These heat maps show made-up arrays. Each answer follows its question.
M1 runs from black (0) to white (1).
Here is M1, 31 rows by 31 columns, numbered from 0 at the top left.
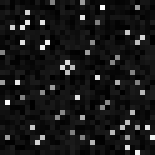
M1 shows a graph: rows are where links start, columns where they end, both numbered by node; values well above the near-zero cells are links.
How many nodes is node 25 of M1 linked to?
4
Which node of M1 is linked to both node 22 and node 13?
node 12
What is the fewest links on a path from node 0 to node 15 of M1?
6
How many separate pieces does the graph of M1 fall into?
2
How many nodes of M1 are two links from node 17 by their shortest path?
1
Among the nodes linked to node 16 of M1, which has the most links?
node 27
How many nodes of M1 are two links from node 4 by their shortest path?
5
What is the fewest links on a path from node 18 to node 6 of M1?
4
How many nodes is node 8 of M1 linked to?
4
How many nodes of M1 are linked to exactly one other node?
12
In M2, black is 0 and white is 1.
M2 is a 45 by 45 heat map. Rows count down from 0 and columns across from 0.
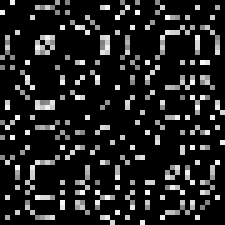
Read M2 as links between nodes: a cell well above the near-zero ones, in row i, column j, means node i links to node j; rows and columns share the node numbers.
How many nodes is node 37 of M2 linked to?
8
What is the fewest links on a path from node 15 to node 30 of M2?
2
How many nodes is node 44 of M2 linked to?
2
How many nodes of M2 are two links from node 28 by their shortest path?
7
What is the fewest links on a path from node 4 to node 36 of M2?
2
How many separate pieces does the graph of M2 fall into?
3
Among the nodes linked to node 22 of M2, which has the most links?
node 39
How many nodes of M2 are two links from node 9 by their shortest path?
1
